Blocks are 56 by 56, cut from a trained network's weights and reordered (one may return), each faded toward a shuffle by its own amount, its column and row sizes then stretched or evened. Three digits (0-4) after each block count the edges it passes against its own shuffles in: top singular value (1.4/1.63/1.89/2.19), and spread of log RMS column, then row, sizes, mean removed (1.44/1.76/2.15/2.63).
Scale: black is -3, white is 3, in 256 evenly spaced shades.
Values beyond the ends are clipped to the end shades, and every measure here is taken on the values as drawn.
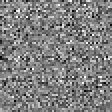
0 1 4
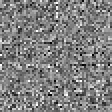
0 2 3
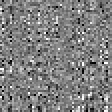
3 4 2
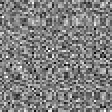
4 0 0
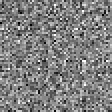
2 2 1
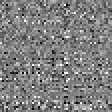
2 2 4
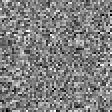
3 1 2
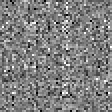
1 2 1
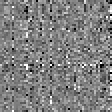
3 4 1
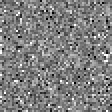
0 2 0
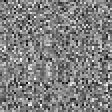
3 2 1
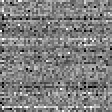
3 1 3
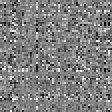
0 4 4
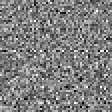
2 0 3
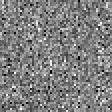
0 3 0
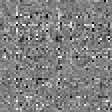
0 3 4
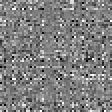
1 4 4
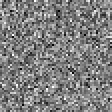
2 0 1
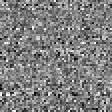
0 0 4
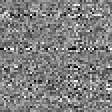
1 1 4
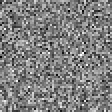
0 0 1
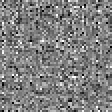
1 4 3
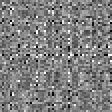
3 3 2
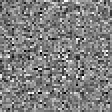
2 3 3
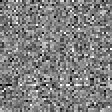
2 0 1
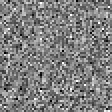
0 2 0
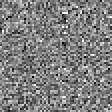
3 0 0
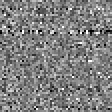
1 1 4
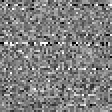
1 0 4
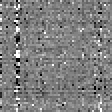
2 4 0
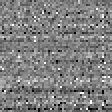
2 1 3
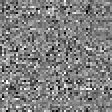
1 3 4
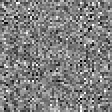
3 3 0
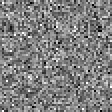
2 1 0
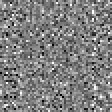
1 3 0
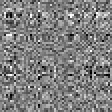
4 3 2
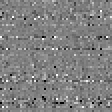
0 1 4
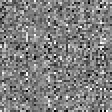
1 4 2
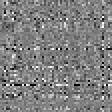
2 3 4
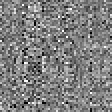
3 3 0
